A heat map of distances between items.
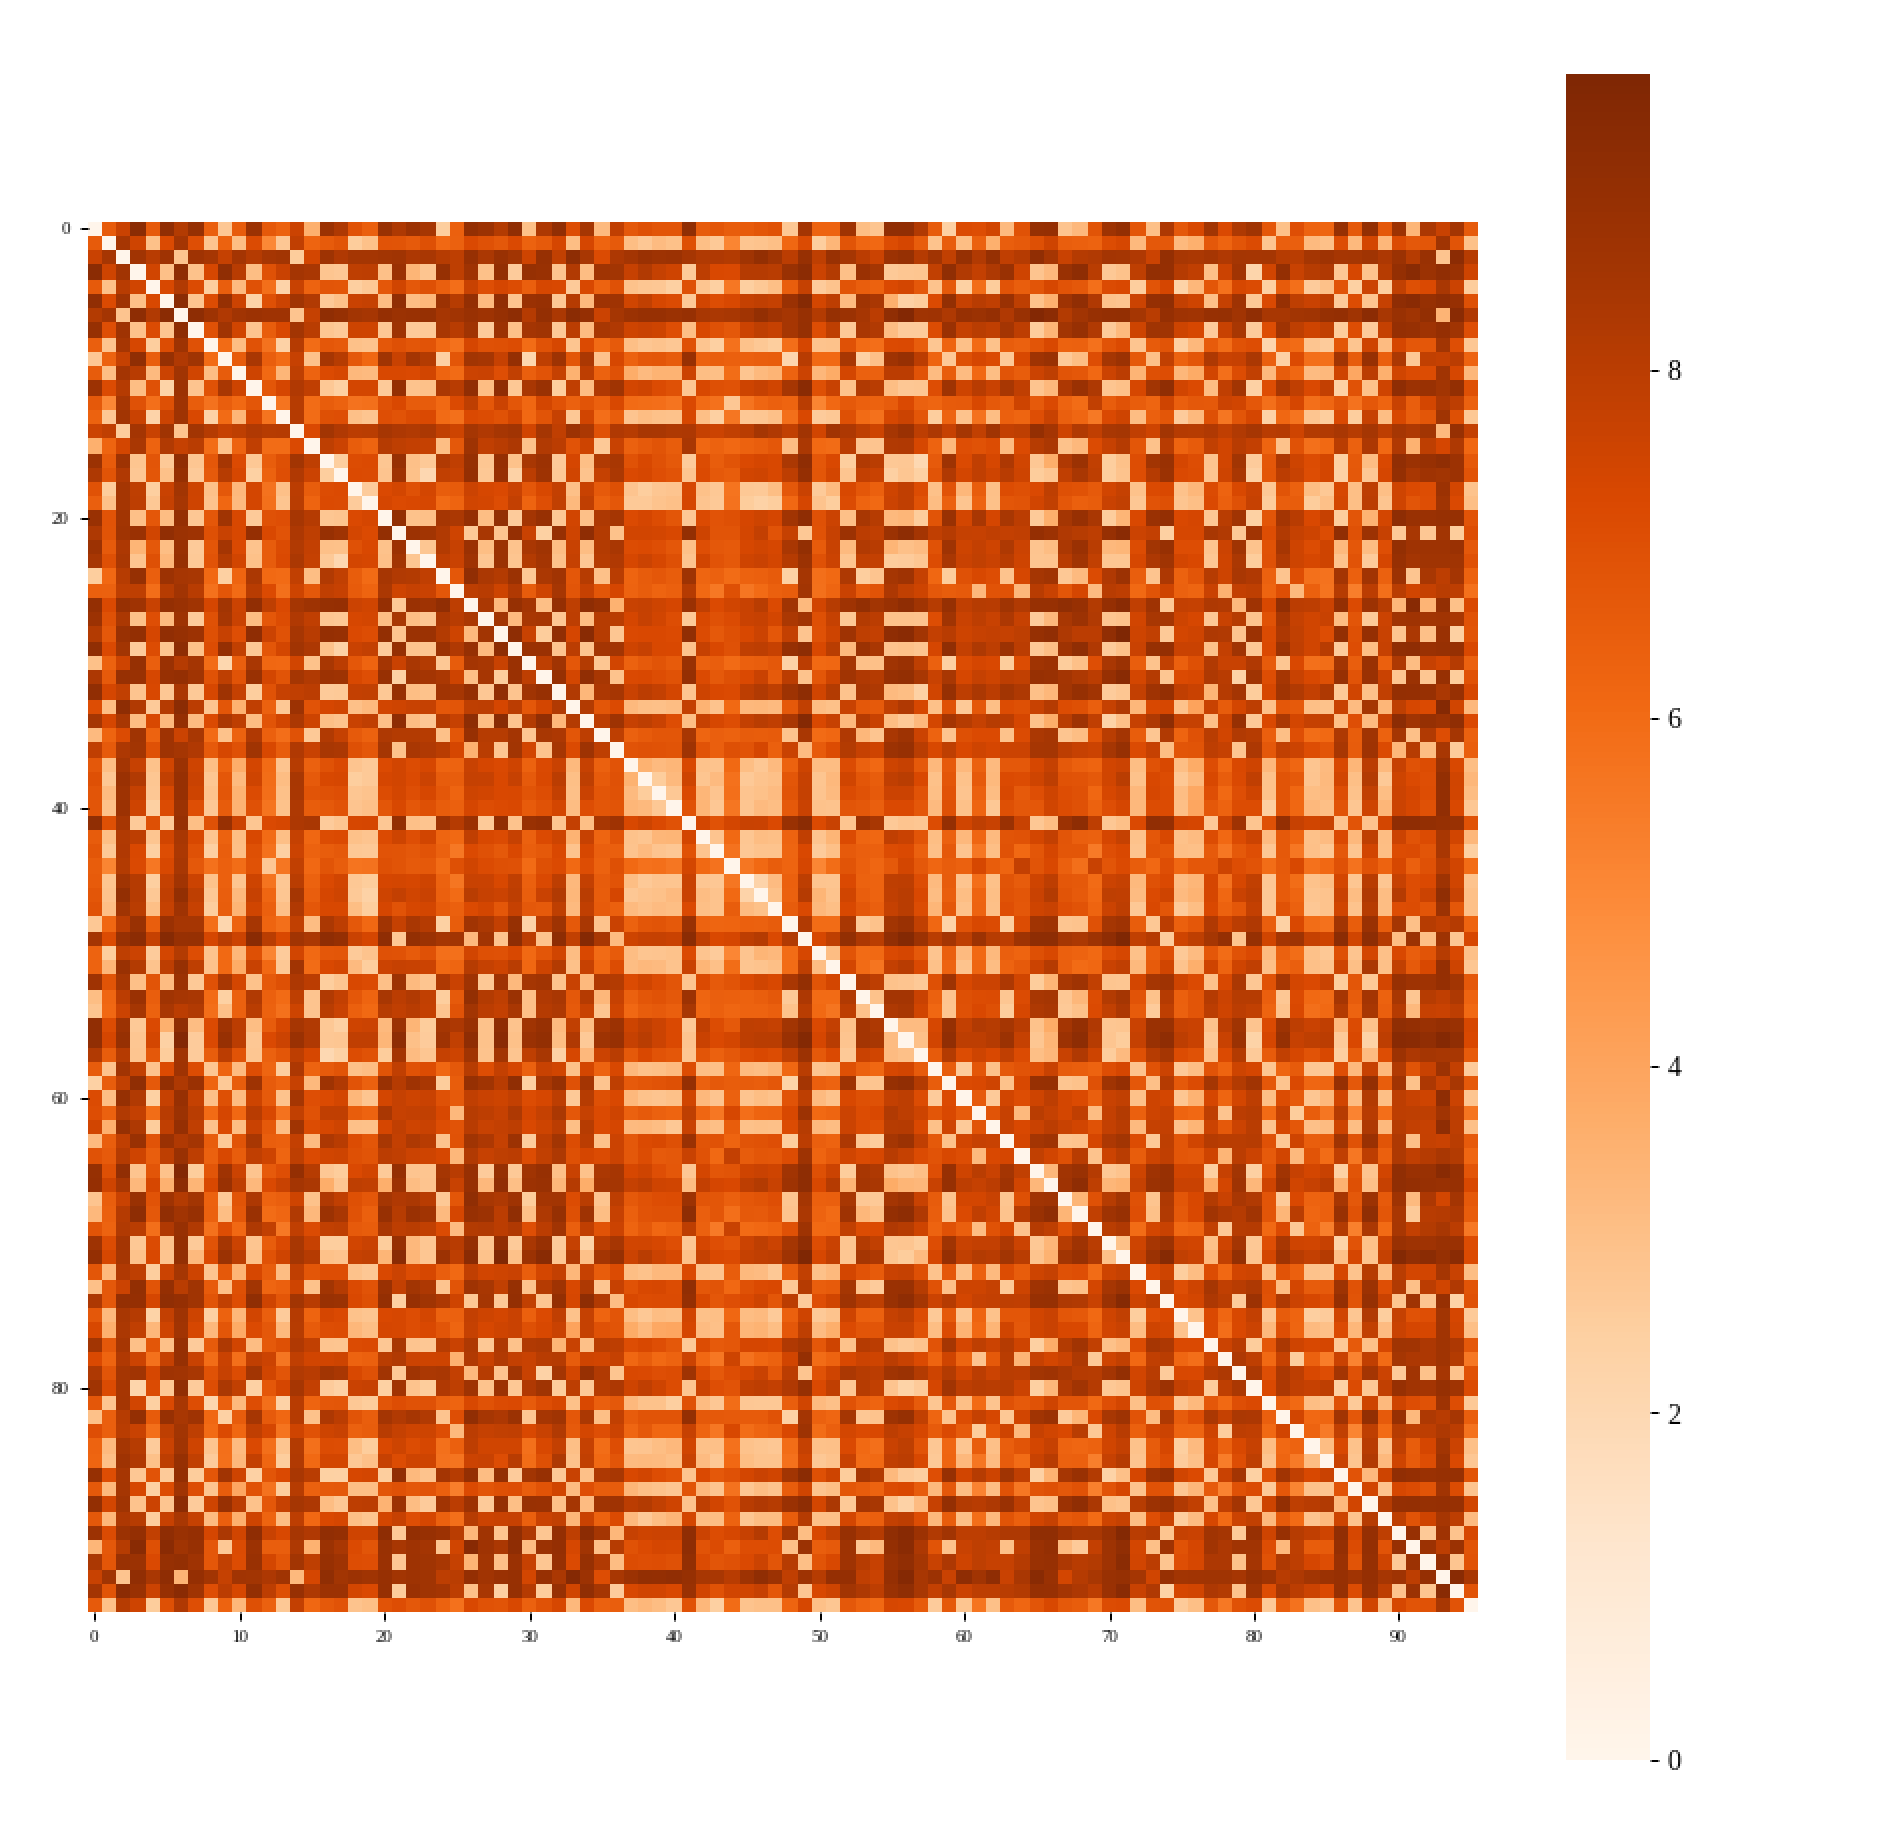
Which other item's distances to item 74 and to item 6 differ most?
94
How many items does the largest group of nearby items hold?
31
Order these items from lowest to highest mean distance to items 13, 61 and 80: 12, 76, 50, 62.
50, 76, 62, 12
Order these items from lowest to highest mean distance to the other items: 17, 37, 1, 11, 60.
1, 37, 60, 17, 11
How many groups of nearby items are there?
7
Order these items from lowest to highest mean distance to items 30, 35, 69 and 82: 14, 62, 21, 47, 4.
4, 47, 62, 14, 21
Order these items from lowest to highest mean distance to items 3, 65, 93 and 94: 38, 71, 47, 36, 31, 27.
27, 71, 36, 31, 47, 38
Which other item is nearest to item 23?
17
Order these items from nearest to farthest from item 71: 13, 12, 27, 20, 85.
27, 20, 12, 13, 85
